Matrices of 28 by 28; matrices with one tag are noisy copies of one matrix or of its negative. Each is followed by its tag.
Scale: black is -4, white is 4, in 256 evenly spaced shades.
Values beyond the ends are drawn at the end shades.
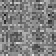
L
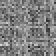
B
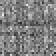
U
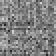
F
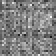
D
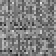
F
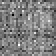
D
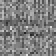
U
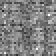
L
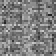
L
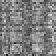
L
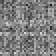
U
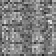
L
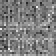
F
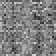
L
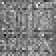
D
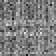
U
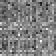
F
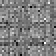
B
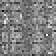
L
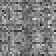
L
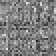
F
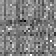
U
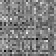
F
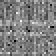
U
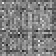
D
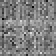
U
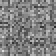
B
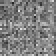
F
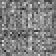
D
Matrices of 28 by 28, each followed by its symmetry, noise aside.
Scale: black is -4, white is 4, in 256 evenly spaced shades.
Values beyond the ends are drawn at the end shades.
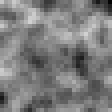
no symmetry.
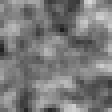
no symmetry.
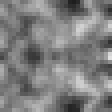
mirrored top to bottom.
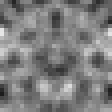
mirrored left to right.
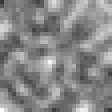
symmetric across the other diagonal.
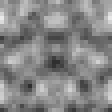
mirrored left to right.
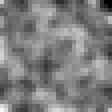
symmetric across the other diagonal.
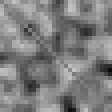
symmetric.
